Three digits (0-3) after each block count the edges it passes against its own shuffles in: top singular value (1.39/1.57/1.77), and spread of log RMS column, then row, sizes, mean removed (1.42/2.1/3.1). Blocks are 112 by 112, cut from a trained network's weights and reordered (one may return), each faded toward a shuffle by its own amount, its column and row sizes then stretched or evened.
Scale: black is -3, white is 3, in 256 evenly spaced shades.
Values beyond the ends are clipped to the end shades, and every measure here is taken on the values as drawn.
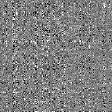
3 3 2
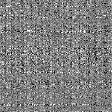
3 1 3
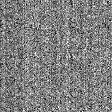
2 0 1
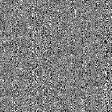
3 3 0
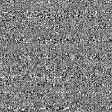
3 1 3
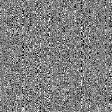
3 3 0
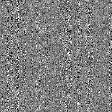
0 3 0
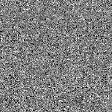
0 1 2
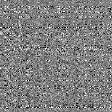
2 2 3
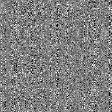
2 3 1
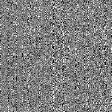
2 3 0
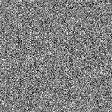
1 1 0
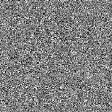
1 0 2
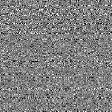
3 1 3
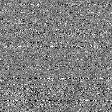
0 0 3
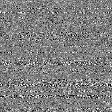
0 0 3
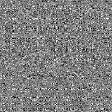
3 1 3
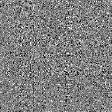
0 2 2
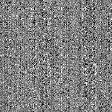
3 2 2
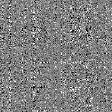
0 3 2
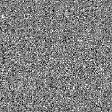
3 1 2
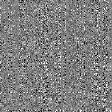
1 3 2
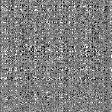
3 2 3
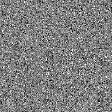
0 2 0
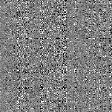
3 3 2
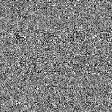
1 1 2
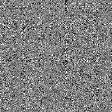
0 2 2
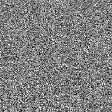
3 1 1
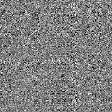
3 2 2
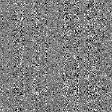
0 3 2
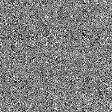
0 2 2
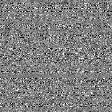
0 0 3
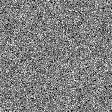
0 0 0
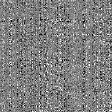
2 3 2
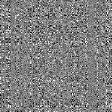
2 3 2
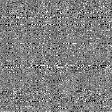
1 1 3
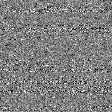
0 0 3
